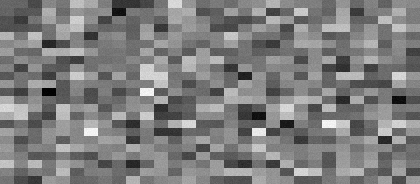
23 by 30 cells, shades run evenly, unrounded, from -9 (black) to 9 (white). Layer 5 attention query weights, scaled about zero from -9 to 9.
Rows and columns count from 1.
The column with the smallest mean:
10
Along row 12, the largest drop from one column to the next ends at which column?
12
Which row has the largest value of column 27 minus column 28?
18
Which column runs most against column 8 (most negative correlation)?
21
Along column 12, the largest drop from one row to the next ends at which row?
14
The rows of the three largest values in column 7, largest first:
17, 16, 1
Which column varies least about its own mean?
8
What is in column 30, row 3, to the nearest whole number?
0
